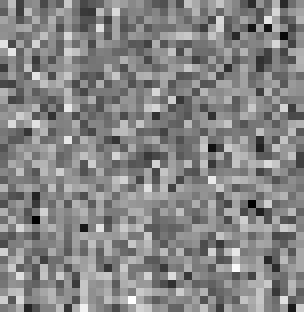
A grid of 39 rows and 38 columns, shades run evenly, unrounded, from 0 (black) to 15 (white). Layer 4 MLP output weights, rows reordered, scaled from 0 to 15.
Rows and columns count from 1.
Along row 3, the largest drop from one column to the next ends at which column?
29
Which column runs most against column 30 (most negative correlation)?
9
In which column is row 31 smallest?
28
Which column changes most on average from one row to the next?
5
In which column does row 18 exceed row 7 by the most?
36
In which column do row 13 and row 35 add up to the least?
24
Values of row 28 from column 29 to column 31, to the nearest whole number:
4 9 12
